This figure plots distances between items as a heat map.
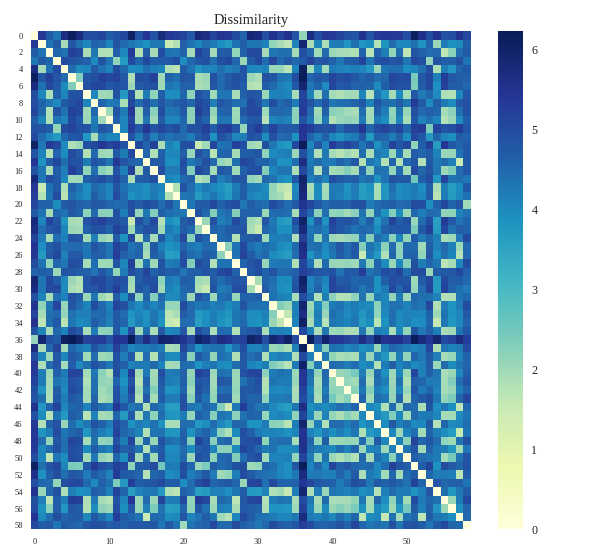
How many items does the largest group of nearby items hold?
21
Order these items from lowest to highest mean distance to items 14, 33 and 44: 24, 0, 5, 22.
24, 22, 5, 0
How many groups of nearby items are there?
8
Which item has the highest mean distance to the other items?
36
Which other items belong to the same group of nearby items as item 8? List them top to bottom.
12
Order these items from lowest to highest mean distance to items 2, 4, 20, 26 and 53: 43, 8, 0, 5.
43, 8, 5, 0
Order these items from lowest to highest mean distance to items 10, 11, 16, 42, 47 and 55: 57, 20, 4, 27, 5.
27, 57, 4, 20, 5
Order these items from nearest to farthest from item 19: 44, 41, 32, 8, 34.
34, 32, 44, 41, 8
